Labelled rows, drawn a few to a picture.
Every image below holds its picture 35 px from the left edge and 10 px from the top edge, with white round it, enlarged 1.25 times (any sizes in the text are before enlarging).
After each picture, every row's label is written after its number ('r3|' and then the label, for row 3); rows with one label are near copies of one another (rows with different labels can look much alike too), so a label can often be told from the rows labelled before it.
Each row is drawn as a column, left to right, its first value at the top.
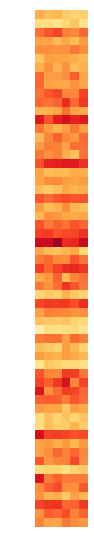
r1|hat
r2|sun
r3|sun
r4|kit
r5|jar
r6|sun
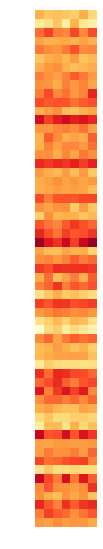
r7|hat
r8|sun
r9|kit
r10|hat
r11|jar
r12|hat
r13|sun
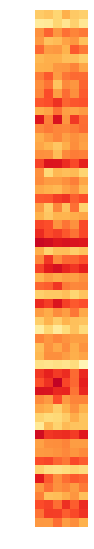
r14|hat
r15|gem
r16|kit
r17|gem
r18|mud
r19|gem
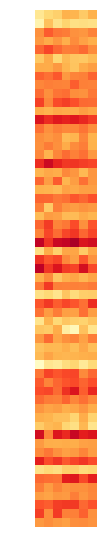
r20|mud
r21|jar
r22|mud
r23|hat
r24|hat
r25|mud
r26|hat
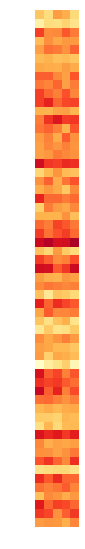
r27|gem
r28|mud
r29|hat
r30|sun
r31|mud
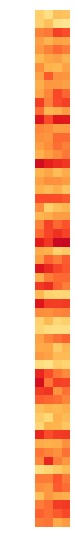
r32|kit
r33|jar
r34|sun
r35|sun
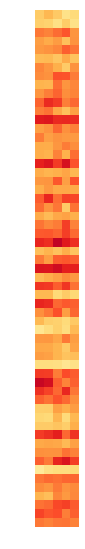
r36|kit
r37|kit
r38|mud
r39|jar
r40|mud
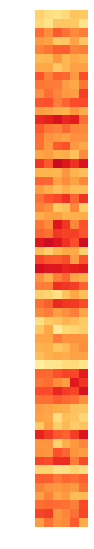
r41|mud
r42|mud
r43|jar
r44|jar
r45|kit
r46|gem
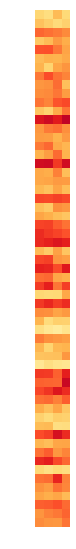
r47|jar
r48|jar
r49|hat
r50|kit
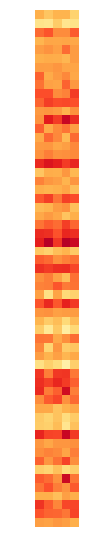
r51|gem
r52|sun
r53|kit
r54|hat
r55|sun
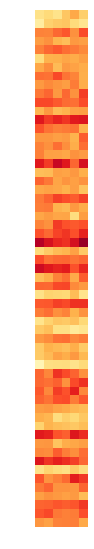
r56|mud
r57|mud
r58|jar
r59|jar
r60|hat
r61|sun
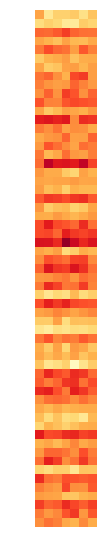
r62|hat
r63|jar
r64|jar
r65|sun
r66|gem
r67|jar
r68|sun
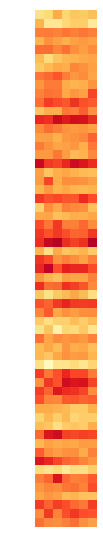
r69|jar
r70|mud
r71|hat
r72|kit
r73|kit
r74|kit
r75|sun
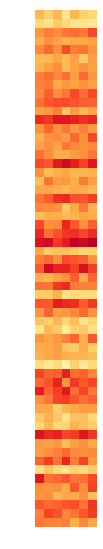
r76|hat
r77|mud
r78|kit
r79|jar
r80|sun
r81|mud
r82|sun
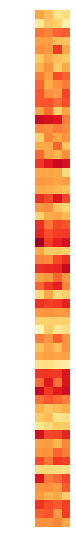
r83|hat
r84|kit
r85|jar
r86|gem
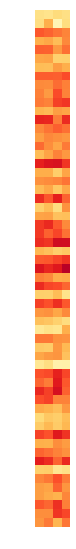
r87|jar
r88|jar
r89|gem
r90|mud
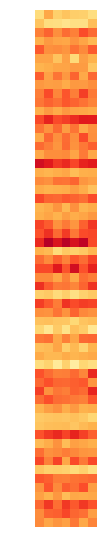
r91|jar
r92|sun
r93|mud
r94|sun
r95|mud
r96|sun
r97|jar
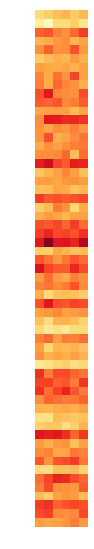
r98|gem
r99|sun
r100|hat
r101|hat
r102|jar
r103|sun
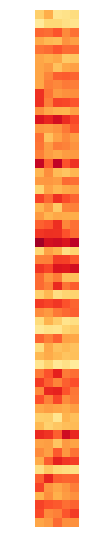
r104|sun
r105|hat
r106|jar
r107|mud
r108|mud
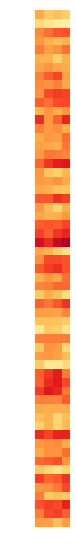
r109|hat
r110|gem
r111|gem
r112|sun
